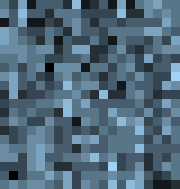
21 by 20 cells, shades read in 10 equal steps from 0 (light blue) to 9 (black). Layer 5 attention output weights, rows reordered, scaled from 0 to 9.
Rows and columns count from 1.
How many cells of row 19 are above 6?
3
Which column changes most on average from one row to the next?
19
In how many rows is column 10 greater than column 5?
7
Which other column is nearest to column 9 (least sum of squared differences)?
18
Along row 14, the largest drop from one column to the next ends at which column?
10
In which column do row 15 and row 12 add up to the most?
1
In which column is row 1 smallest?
9
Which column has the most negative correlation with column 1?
12
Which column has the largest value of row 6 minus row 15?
16
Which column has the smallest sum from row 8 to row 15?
8
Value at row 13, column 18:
6
